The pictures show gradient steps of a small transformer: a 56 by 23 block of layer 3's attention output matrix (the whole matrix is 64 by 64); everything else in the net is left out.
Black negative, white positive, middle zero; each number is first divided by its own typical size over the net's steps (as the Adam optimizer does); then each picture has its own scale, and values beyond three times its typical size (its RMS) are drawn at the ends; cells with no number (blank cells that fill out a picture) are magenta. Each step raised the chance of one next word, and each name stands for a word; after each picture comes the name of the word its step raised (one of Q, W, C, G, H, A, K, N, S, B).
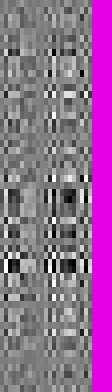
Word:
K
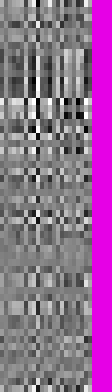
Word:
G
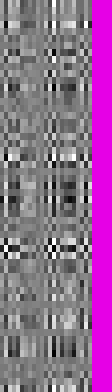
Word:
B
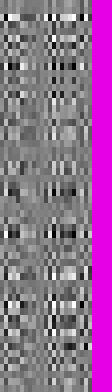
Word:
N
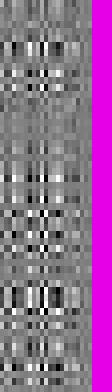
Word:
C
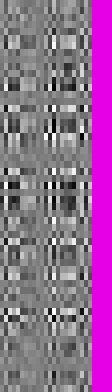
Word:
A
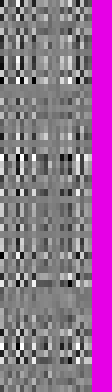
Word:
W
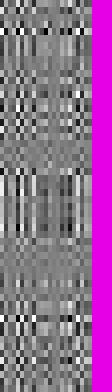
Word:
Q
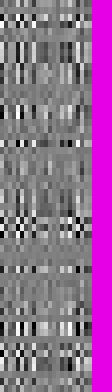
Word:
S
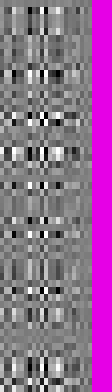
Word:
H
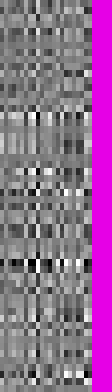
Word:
K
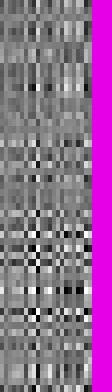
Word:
C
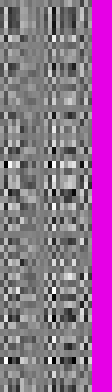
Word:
H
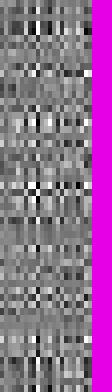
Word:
H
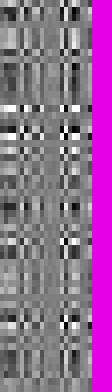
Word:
A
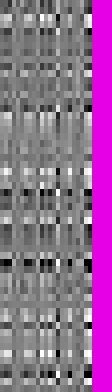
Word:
K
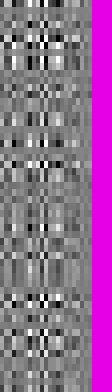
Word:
N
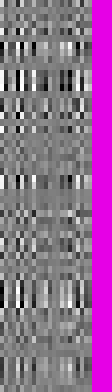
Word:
C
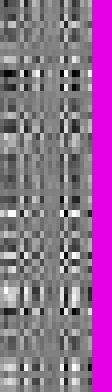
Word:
C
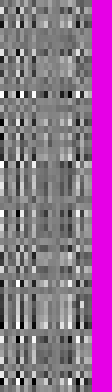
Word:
B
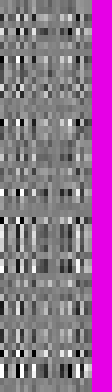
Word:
K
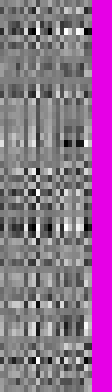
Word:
Q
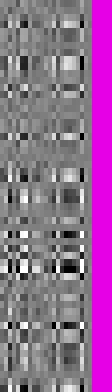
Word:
K
